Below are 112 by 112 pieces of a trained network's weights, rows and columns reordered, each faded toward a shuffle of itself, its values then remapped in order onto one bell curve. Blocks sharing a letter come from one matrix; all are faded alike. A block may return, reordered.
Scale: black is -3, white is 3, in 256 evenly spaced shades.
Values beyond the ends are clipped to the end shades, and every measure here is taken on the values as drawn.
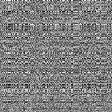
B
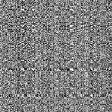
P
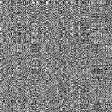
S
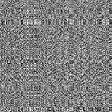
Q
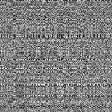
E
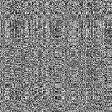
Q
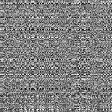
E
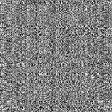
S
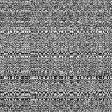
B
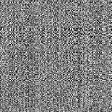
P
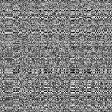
B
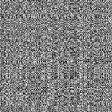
Q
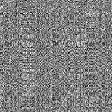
Q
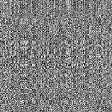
S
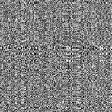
S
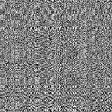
S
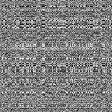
B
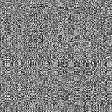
Q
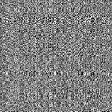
S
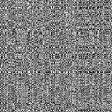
P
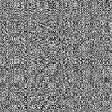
S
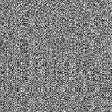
Q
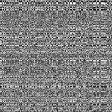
B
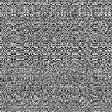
E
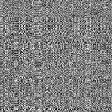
Q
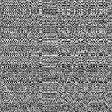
B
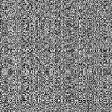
S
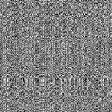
Q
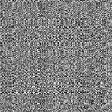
P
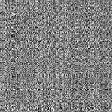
S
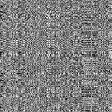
Q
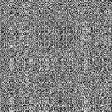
Q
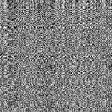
Q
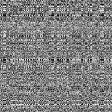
E
